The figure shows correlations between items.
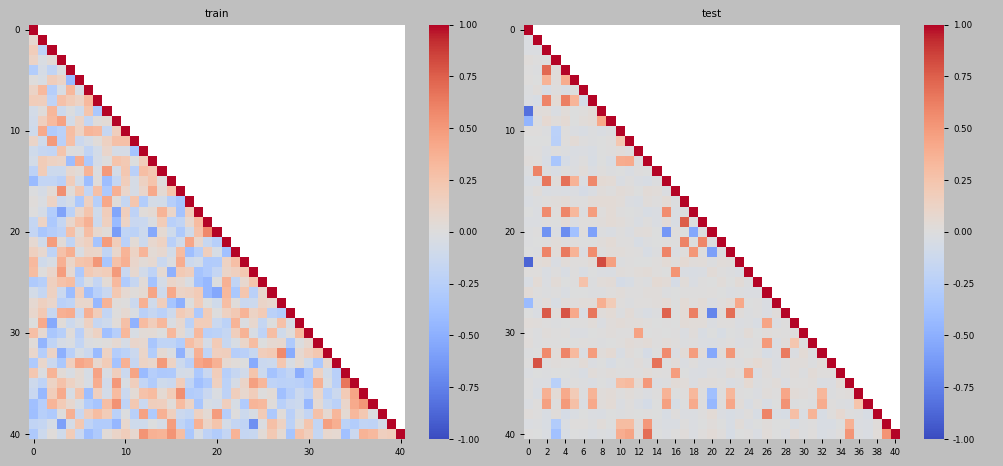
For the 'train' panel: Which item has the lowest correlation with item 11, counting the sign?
29
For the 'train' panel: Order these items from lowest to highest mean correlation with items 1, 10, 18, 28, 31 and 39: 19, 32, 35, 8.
35, 8, 32, 19
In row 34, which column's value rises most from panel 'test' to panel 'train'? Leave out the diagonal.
35
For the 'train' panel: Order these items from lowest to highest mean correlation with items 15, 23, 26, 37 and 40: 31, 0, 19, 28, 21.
19, 0, 28, 31, 21
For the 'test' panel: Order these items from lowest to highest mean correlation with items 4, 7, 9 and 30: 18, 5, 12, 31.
31, 12, 5, 18
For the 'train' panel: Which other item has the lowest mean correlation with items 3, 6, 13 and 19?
32
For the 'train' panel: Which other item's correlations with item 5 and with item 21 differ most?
17
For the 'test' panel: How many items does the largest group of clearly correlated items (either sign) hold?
12
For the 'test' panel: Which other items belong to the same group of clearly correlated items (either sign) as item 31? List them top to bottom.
26, 29, 38
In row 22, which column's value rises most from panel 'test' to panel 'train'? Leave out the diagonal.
20
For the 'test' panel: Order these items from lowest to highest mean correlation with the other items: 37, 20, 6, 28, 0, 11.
20, 0, 6, 11, 37, 28
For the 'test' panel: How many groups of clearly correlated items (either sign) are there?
9
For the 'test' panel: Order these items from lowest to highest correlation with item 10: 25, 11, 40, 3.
3, 25, 11, 40
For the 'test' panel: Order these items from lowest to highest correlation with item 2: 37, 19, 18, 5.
19, 5, 37, 18
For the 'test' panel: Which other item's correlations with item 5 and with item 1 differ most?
33
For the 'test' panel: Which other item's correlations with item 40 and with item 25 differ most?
13
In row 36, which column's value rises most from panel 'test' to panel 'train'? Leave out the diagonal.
16
